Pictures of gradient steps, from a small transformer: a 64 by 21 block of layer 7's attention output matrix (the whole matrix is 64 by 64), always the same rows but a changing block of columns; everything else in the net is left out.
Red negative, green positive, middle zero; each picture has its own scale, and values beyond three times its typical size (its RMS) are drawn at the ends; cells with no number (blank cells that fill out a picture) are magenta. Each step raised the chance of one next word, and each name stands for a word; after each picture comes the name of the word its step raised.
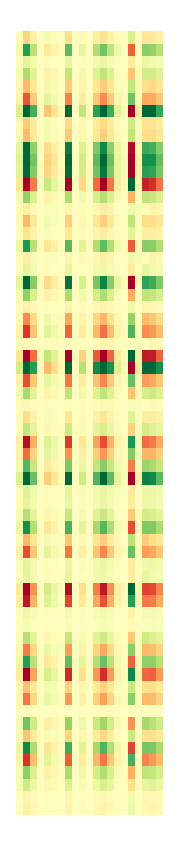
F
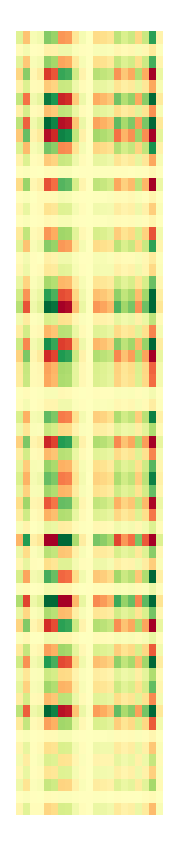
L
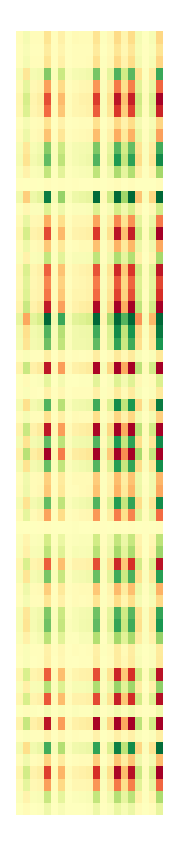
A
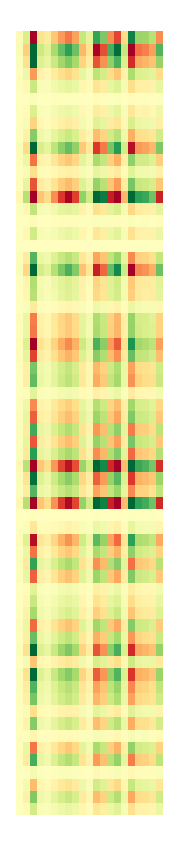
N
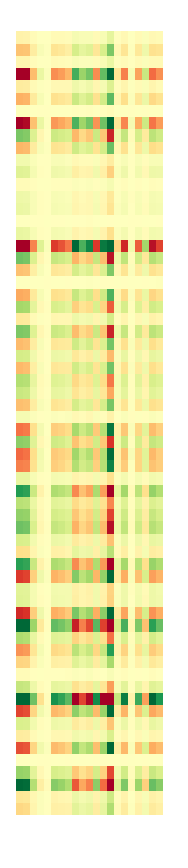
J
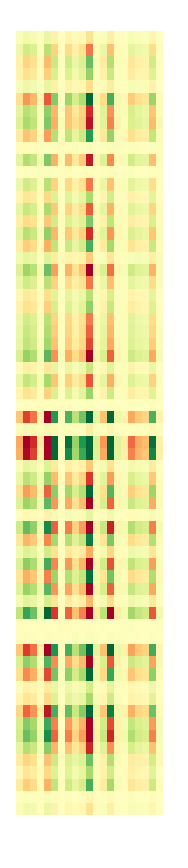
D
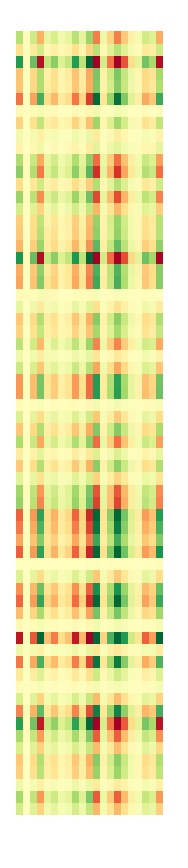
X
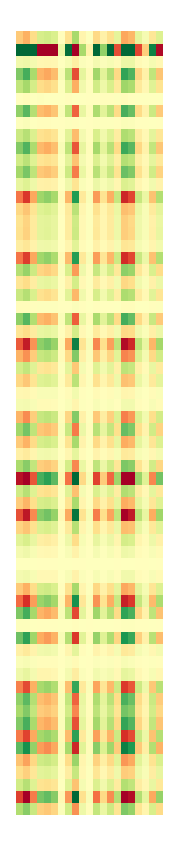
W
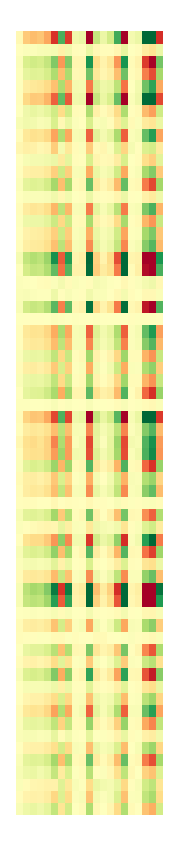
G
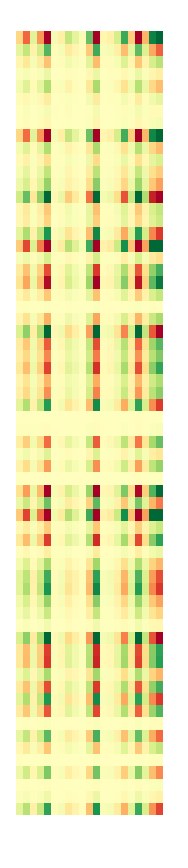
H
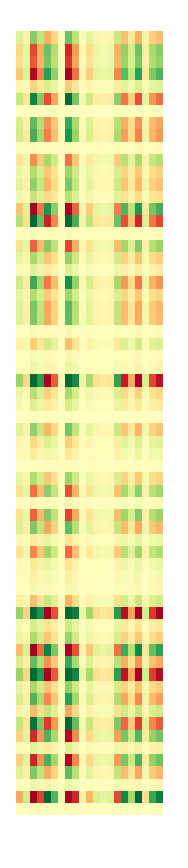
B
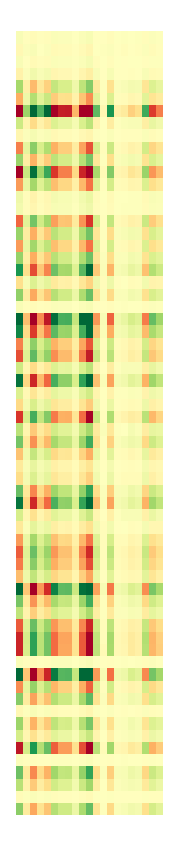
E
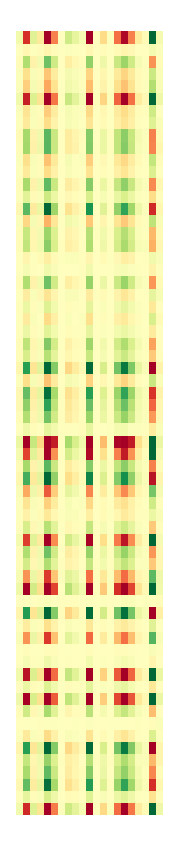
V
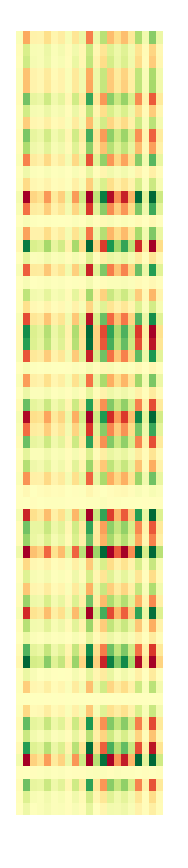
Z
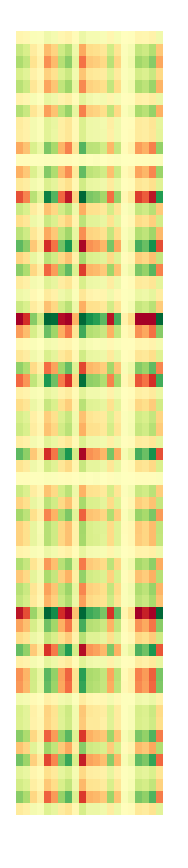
B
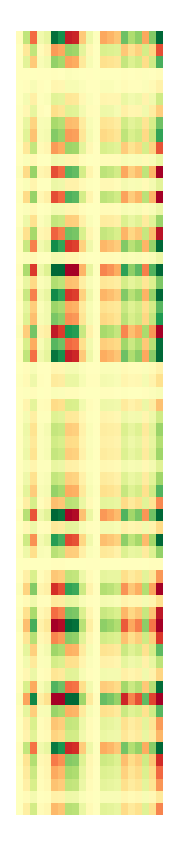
H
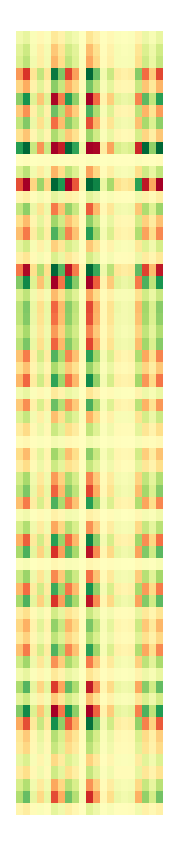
L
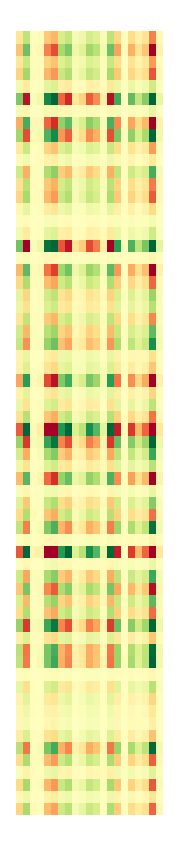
Z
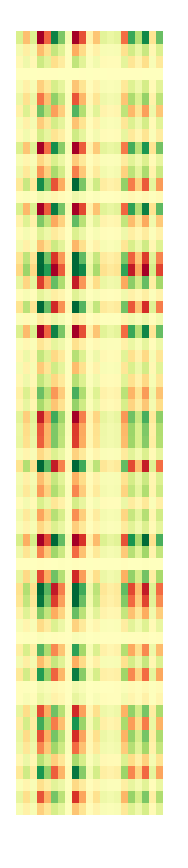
G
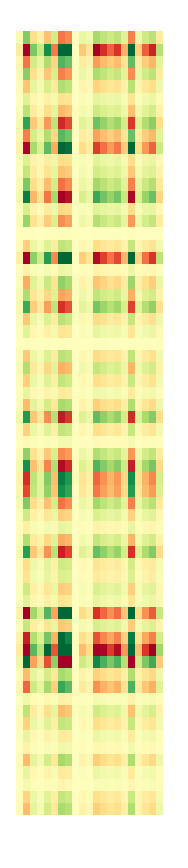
N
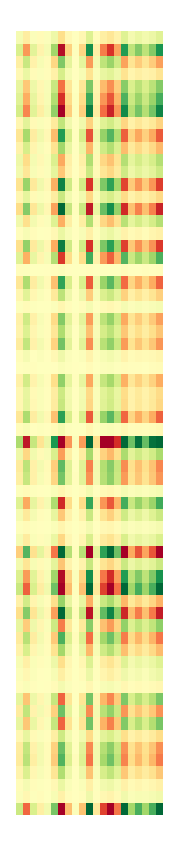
V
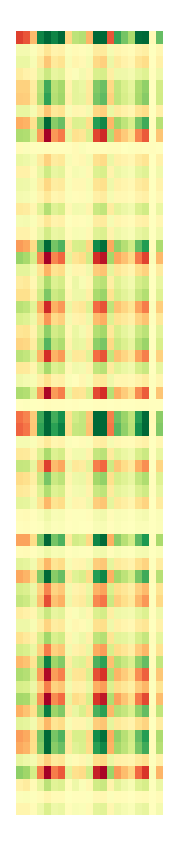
G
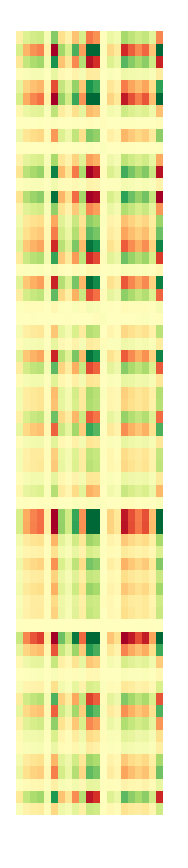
X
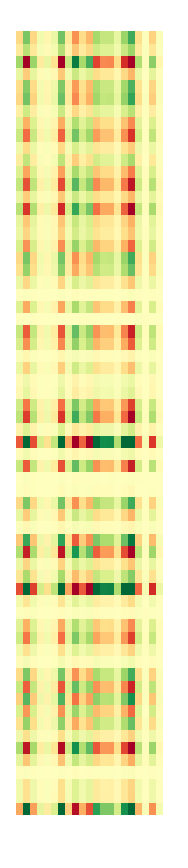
V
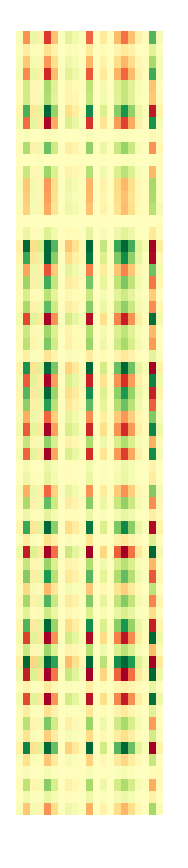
Z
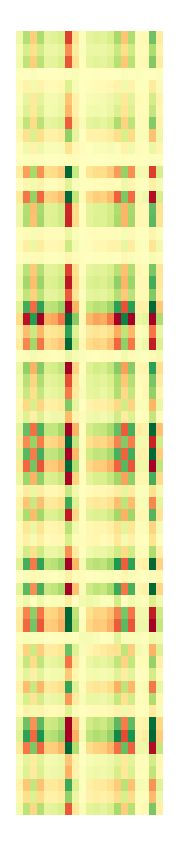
A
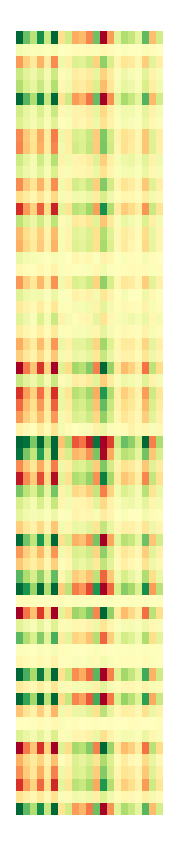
V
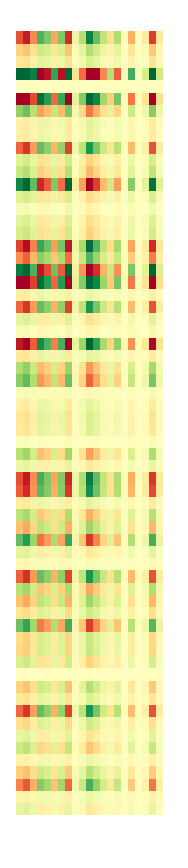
L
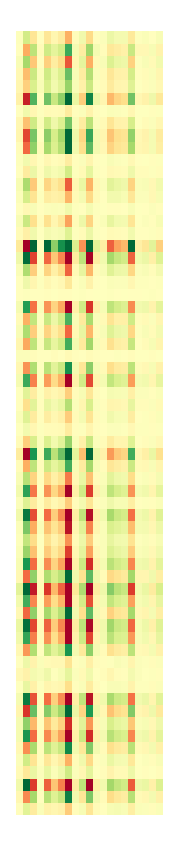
J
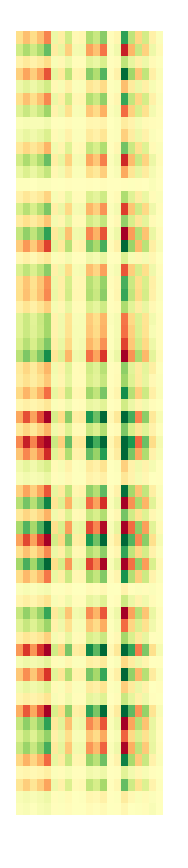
D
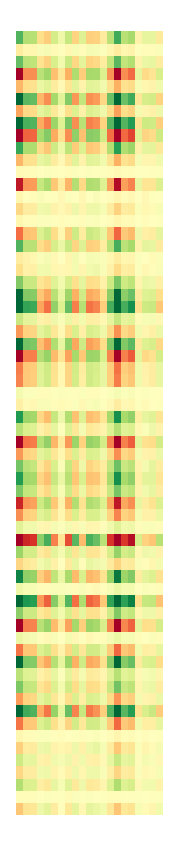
L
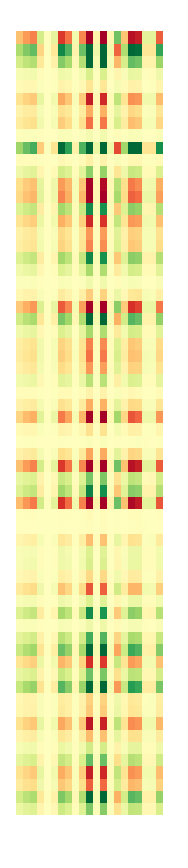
N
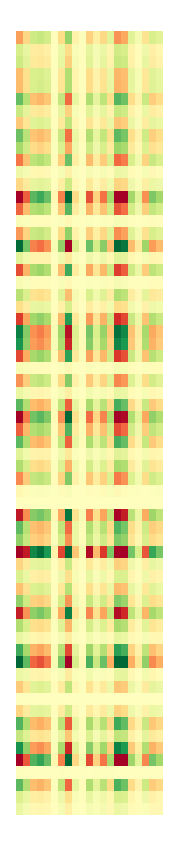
Z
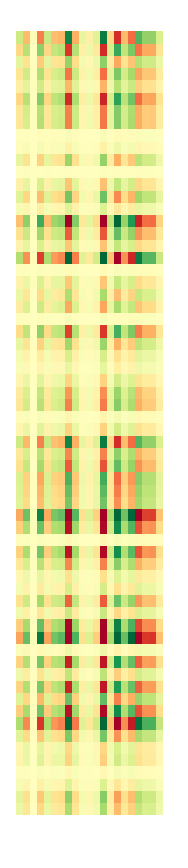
X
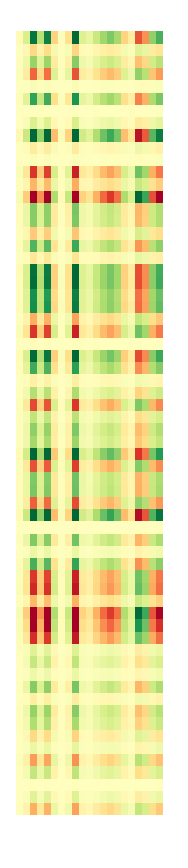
H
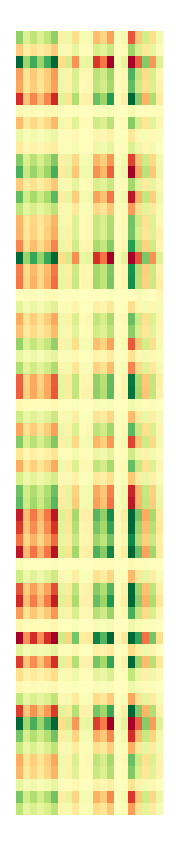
X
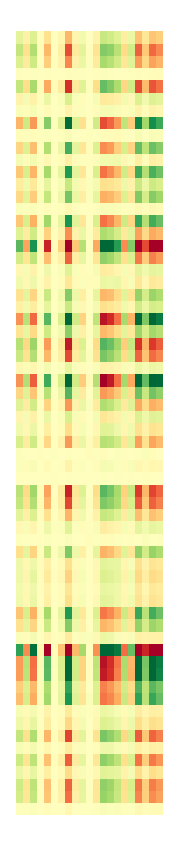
B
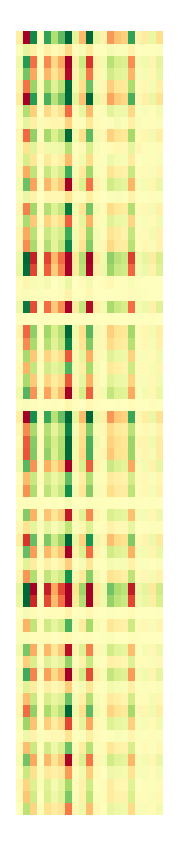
G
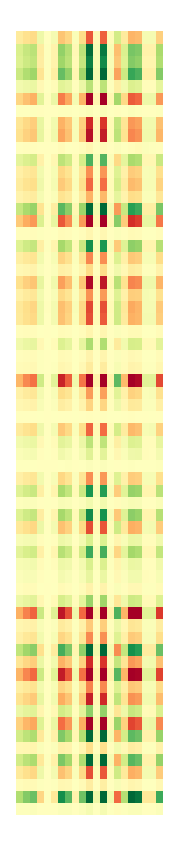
B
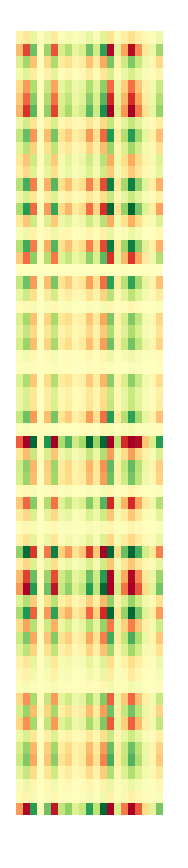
V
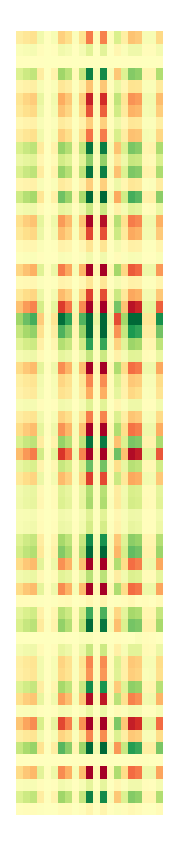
A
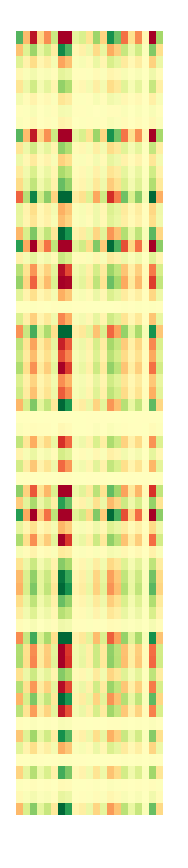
H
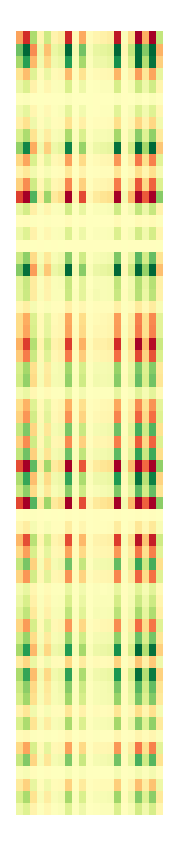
N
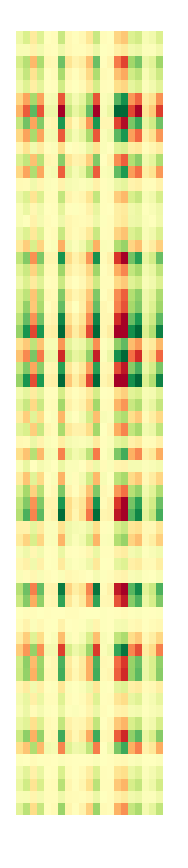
E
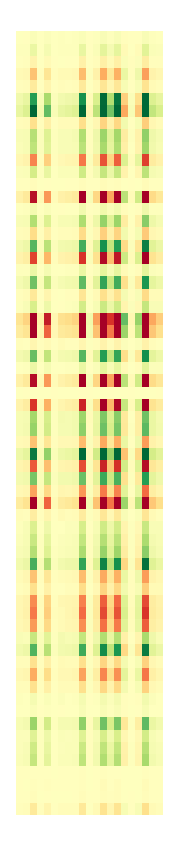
E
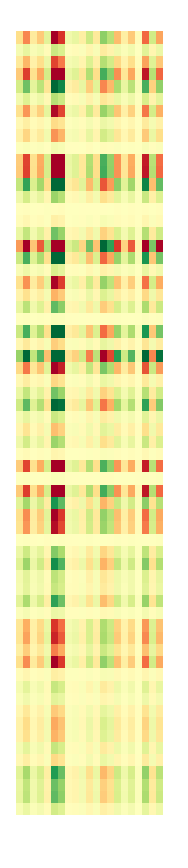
F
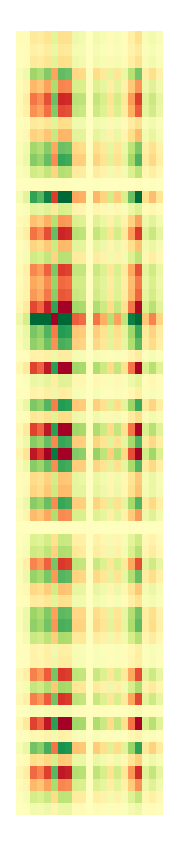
A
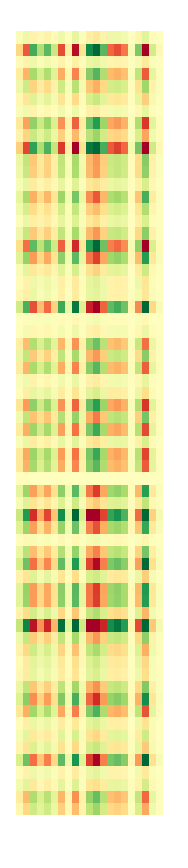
J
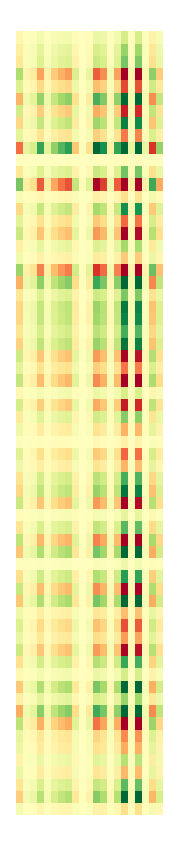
L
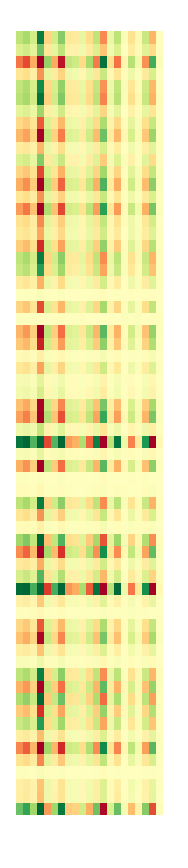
V
